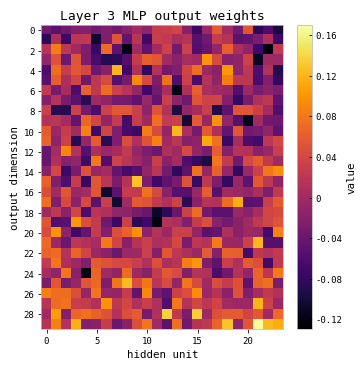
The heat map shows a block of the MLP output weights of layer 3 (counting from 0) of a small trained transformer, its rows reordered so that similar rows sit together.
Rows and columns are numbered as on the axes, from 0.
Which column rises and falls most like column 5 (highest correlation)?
8
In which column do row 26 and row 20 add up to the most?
1
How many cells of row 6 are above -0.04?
20
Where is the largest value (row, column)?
29, 21
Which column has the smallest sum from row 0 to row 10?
23
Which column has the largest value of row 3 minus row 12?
16
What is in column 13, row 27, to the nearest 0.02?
0.08
